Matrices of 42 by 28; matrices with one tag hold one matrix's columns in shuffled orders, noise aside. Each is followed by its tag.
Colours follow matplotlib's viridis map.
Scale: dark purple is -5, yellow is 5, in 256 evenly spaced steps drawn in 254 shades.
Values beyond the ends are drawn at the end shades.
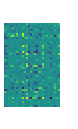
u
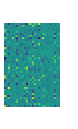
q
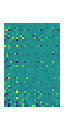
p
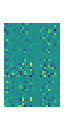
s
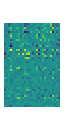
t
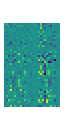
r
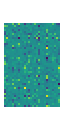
q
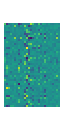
q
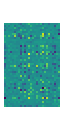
u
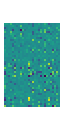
s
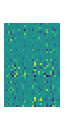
s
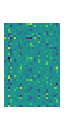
q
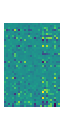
p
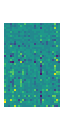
r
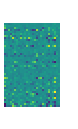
p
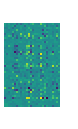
u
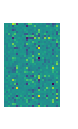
q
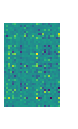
u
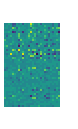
t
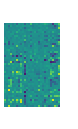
r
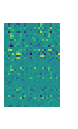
t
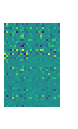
t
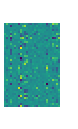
q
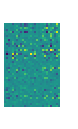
t
